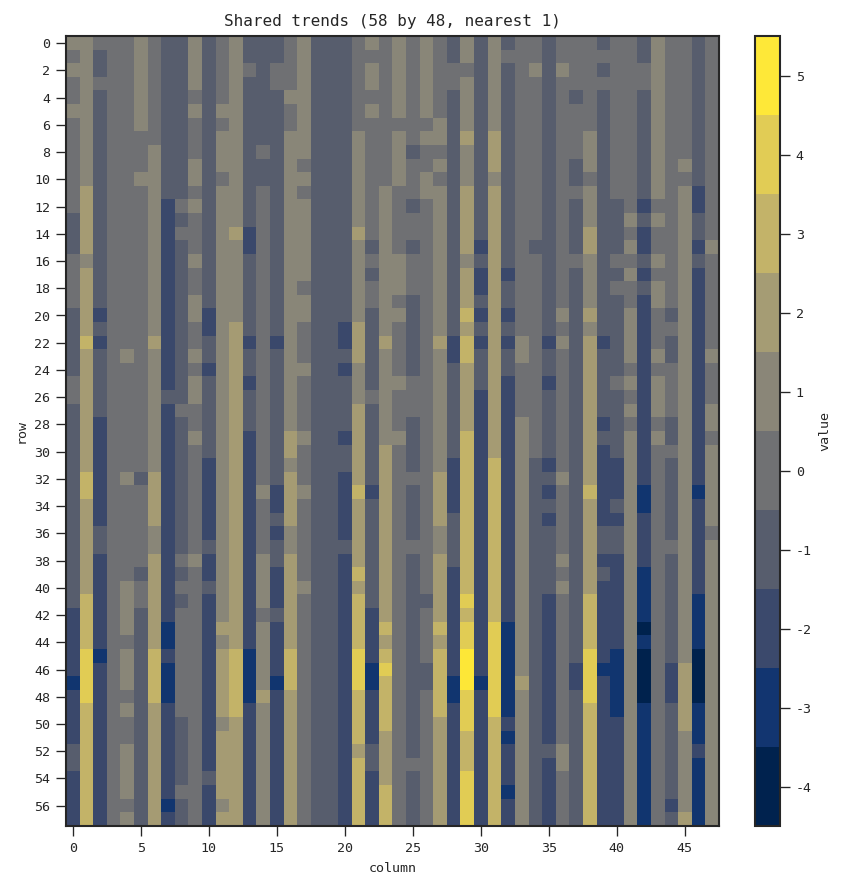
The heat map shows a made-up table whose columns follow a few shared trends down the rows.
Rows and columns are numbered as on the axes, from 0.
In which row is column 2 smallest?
45
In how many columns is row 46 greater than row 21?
17
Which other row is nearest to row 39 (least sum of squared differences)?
34
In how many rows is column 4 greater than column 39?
56
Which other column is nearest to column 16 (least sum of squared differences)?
6
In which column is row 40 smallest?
42
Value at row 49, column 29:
4
